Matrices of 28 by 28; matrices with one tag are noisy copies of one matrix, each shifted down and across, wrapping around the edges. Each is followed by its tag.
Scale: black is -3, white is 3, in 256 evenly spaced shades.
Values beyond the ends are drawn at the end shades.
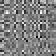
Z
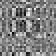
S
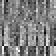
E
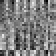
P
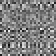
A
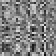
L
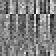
E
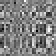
S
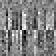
E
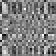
S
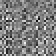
Z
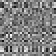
A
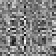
L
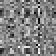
L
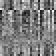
E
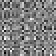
Z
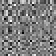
A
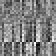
E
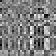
S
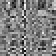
L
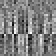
E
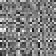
Z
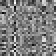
L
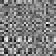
A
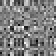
S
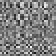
A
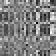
S
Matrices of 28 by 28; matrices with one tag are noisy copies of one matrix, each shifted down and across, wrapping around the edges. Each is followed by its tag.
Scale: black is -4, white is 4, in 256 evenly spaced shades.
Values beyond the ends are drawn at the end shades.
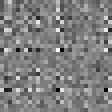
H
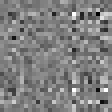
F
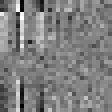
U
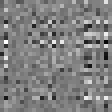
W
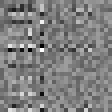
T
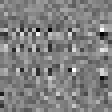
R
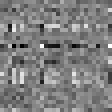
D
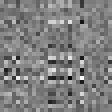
W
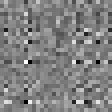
H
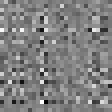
H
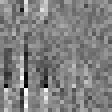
U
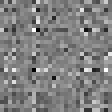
H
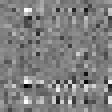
R
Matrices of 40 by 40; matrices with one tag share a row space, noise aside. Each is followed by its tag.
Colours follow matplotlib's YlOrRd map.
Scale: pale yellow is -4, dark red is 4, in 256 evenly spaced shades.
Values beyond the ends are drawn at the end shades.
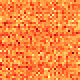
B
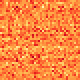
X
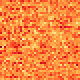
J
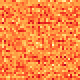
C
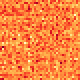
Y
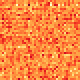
Y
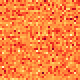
C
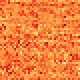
J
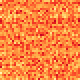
B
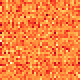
B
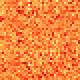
Y
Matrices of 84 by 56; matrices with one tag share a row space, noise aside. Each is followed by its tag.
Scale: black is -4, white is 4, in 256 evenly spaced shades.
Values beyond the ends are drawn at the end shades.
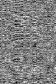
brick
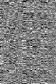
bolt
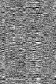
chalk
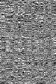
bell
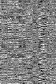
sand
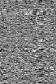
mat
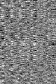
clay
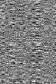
chalk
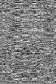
brick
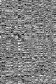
bell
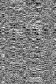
chalk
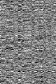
bell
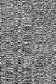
bell
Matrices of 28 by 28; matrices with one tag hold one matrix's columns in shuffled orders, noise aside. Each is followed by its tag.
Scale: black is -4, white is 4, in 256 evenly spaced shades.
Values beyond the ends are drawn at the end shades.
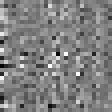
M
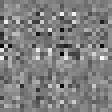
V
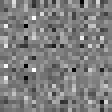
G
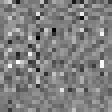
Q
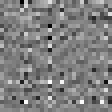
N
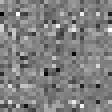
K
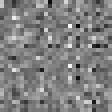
G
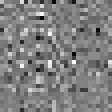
Q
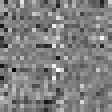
G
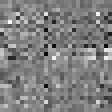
V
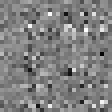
K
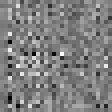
M
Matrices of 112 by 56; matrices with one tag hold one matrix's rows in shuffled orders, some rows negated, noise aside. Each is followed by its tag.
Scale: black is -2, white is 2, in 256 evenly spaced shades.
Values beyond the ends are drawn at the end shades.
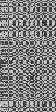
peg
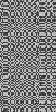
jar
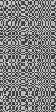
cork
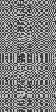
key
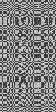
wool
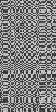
jar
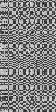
peg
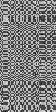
jar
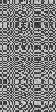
wool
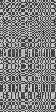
cork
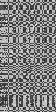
peg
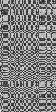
jar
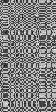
jar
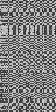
peg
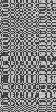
jar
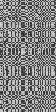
cork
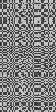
wool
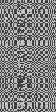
key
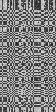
wool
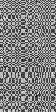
cork
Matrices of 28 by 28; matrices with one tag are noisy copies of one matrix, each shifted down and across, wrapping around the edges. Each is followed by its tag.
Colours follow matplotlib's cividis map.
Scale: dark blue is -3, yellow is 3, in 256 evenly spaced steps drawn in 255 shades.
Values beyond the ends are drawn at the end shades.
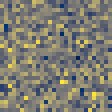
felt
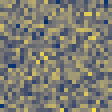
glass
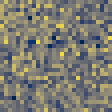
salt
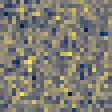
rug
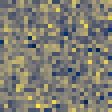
salt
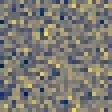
salt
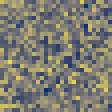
salt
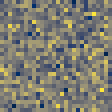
salt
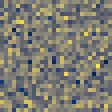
salt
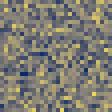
rug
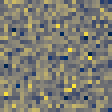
felt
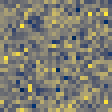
felt
